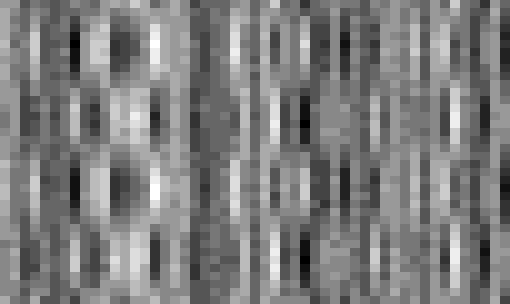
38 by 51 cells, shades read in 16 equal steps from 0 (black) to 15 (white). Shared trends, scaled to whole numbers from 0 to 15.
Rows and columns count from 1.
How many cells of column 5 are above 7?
4
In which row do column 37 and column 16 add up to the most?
25
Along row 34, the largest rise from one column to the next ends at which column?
46
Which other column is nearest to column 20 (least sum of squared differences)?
3
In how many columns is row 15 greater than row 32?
9
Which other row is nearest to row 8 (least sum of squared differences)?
5
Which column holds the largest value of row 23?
16
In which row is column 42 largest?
7
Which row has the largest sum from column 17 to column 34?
23
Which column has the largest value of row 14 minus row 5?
8
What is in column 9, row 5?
9
